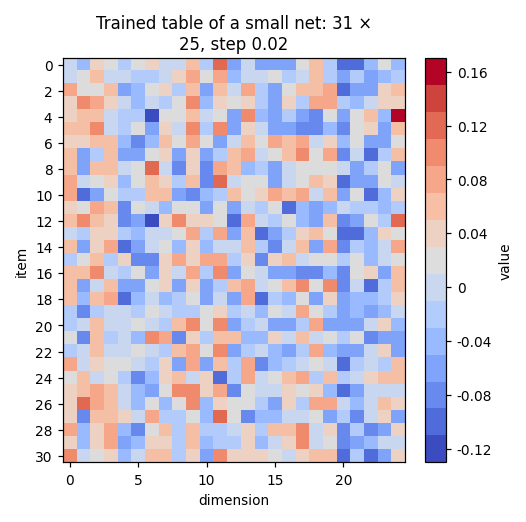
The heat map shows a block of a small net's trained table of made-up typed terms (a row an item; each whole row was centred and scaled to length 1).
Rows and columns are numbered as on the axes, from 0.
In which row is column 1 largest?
26
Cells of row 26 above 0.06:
5
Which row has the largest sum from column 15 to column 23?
24
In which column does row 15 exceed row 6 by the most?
11
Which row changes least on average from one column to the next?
19
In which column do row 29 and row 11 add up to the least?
4
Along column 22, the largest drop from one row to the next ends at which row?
17
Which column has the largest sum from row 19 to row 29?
9
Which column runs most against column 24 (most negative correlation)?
6
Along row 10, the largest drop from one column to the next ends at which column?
1
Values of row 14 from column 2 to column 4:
0.04 0.08 -0.1
